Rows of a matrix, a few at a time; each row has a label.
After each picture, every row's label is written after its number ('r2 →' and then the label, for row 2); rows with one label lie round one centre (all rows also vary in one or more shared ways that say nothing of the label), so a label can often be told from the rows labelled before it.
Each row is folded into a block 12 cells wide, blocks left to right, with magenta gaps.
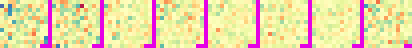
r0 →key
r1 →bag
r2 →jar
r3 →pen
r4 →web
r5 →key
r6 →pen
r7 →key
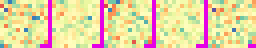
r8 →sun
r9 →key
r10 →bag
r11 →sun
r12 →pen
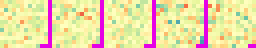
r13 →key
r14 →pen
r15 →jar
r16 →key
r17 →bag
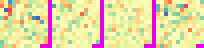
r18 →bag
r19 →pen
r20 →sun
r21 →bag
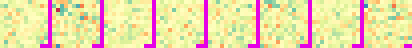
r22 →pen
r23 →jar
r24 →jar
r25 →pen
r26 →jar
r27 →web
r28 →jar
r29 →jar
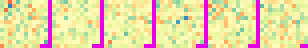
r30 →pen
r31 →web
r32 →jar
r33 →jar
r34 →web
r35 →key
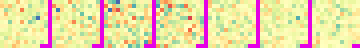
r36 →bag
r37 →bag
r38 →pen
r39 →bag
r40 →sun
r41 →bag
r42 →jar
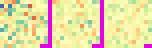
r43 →key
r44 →key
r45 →pen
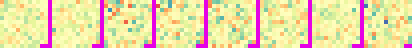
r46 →sun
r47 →key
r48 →key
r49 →pen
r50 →web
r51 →pen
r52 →bag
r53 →web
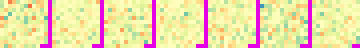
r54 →bag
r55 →pen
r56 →jar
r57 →bag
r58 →pen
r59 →pen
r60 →web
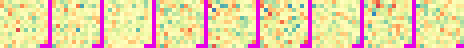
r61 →sun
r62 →pen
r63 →key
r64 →bag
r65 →key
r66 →key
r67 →key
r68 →bag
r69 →key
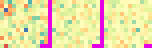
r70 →pen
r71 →key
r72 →key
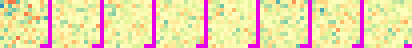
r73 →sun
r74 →jar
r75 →pen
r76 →bag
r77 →key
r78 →sun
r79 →web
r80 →pen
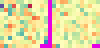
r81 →web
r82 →jar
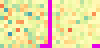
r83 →sun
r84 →sun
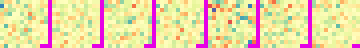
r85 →jar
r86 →key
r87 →sun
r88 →key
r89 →bag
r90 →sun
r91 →jar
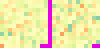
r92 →jar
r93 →pen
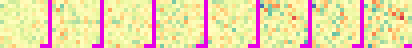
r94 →web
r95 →key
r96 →jar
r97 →sun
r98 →jar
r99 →pen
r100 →jar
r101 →pen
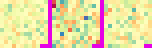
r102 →key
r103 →sun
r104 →jar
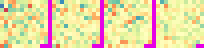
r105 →jar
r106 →pen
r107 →web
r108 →bag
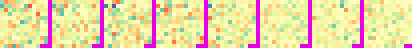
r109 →sun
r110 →web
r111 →key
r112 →sun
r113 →web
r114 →bag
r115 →pen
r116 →bag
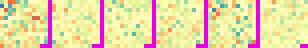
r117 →pen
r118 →sun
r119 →web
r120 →pen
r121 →key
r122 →bag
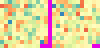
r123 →jar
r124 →bag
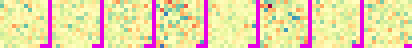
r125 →jar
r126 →bag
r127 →sun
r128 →bag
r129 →bag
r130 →bag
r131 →bag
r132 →key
